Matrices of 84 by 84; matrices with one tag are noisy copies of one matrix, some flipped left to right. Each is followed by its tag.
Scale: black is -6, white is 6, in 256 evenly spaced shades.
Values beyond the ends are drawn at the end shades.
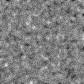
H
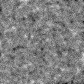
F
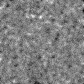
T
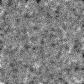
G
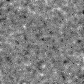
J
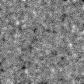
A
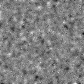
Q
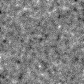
J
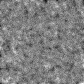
G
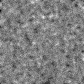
T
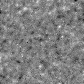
J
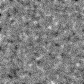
H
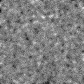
T
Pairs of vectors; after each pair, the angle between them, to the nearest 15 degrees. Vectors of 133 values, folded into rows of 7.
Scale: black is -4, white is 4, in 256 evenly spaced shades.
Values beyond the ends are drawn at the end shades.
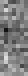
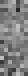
120 degrees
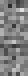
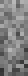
90 degrees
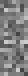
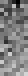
105 degrees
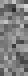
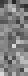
150 degrees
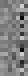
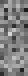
105 degrees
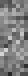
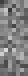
45 degrees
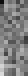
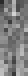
45 degrees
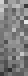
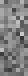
45 degrees
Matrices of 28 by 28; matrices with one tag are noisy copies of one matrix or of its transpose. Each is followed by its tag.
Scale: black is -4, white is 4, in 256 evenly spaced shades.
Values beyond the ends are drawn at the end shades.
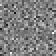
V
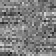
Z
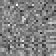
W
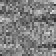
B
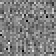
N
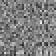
W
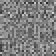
N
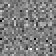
V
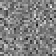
V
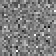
V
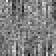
Z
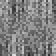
Z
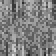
Z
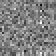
W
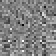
W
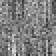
Z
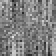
Z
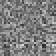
W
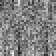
B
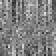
Z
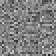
N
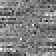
Z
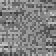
Z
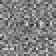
V
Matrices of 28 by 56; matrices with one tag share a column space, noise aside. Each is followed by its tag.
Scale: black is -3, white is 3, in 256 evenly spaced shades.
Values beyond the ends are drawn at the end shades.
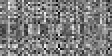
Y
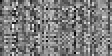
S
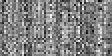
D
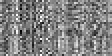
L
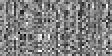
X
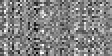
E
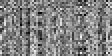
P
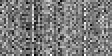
E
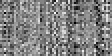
D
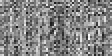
P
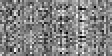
S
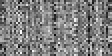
D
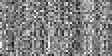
L
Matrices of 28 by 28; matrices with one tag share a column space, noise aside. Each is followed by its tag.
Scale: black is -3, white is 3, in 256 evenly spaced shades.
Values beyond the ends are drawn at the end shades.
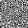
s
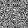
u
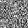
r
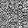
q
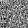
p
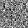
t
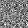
s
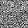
s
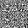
t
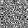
p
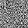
q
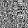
r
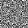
s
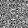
u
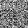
t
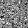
p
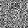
t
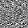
s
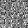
r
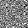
s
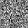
r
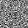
s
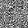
q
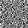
p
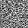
u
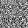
p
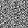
q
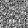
r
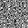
r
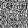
t
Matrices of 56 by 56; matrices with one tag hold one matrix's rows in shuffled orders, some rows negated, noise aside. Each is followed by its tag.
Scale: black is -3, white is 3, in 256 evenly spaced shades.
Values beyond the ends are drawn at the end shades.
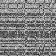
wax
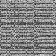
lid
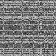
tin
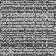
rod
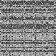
rod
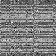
lid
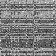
lid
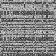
rod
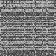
rod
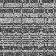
tin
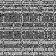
tin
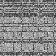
tin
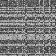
wax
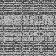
tin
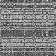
rod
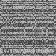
rod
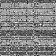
lid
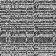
lid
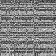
lid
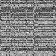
lid
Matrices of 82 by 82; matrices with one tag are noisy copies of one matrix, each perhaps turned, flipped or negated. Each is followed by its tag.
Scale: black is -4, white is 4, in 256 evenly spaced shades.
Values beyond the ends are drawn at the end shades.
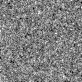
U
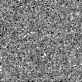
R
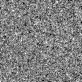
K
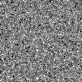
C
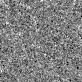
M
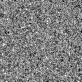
C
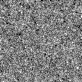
M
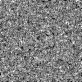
K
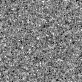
K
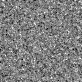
C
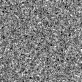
C
